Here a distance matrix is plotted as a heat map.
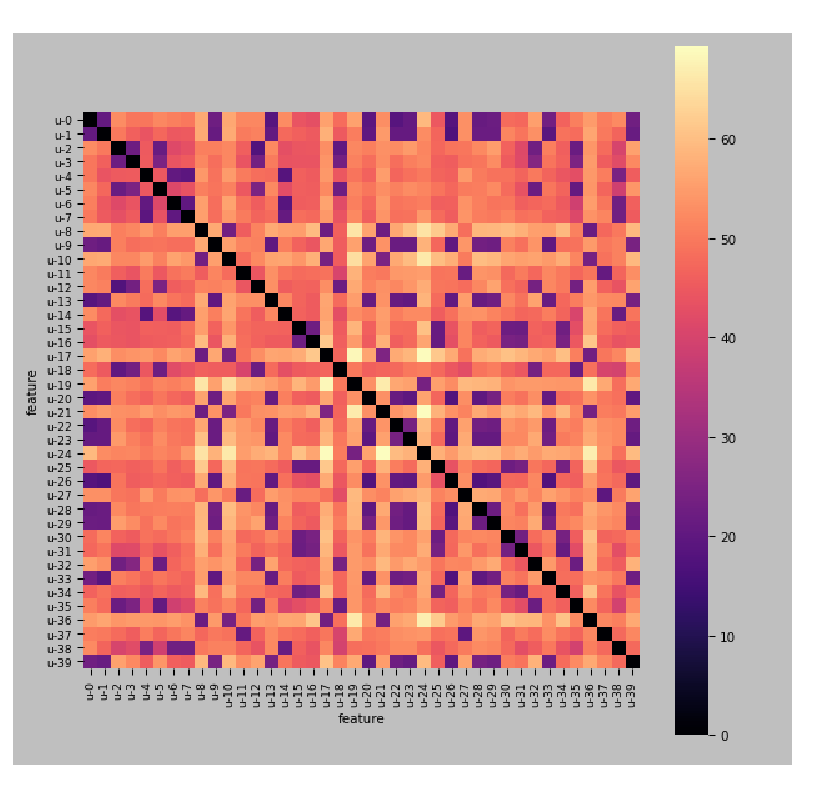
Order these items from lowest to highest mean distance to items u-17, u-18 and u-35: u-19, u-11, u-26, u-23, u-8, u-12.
u-12, u-8, u-11, u-26, u-23, u-19
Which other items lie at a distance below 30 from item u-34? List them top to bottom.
u-15, u-16, u-25, u-30, u-31
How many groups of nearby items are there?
7
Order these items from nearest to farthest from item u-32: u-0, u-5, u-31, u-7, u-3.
u-5, u-3, u-31, u-7, u-0
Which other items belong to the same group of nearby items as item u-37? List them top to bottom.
u-11, u-27
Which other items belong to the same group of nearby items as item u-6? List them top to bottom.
u-4, u-7, u-14, u-38
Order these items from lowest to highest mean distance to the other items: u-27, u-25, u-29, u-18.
u-18, u-29, u-25, u-27
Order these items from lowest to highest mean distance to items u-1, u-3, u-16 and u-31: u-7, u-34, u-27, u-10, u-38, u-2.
u-34, u-2, u-38, u-7, u-27, u-10
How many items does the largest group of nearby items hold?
12
